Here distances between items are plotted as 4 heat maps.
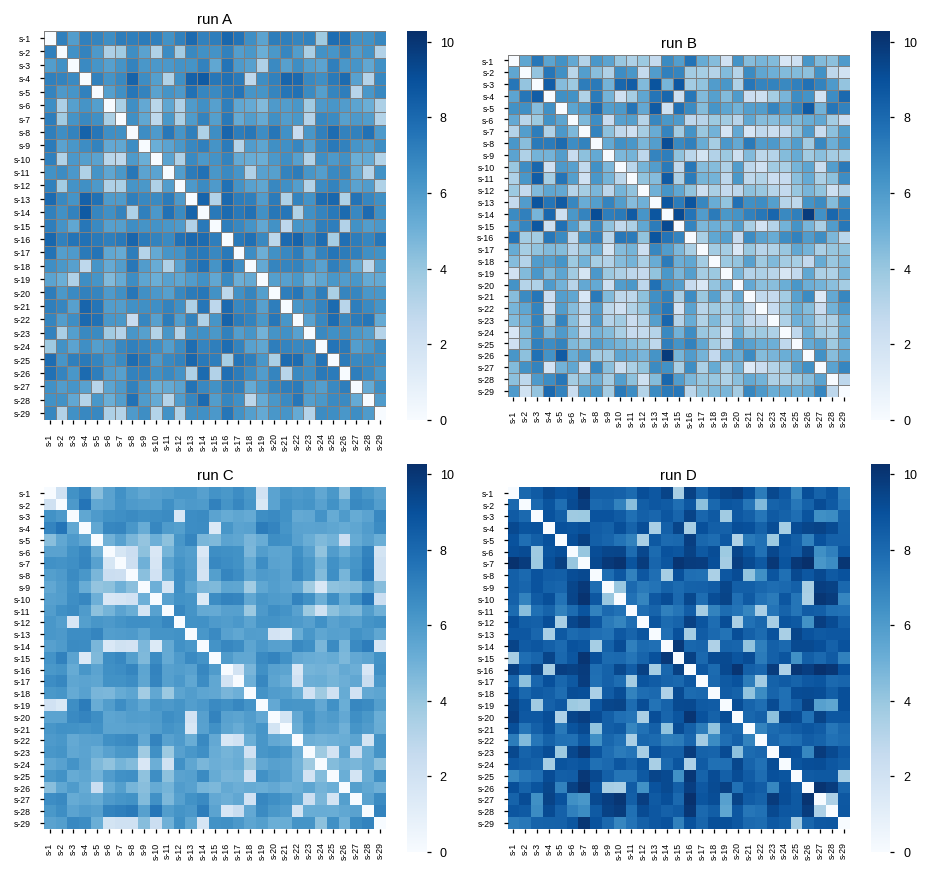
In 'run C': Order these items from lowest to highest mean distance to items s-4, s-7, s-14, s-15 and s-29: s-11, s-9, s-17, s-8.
s-8, s-9, s-11, s-17
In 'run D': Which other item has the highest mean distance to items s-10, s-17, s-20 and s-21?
s-7
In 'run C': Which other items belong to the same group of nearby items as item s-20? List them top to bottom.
s-13, s-21
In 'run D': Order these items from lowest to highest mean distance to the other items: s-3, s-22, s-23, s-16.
s-22, s-3, s-23, s-16
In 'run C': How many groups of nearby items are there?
9
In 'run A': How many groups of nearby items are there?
9
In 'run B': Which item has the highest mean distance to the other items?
s-14
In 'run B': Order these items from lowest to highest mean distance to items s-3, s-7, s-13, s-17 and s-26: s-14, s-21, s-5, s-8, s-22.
s-22, s-21, s-8, s-5, s-14
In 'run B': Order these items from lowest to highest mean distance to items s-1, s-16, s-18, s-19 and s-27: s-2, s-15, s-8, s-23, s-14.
s-23, s-2, s-15, s-8, s-14
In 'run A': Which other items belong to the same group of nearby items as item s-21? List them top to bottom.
s-13, s-15, s-26
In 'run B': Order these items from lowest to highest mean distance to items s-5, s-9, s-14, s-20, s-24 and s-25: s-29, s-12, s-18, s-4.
s-12, s-18, s-29, s-4
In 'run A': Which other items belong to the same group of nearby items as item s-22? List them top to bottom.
s-8, s-14
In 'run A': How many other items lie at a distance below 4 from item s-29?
6
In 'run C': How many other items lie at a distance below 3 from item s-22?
3
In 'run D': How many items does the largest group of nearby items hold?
4
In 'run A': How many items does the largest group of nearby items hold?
7
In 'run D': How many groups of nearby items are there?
9
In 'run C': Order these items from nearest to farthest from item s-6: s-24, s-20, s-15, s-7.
s-7, s-24, s-20, s-15
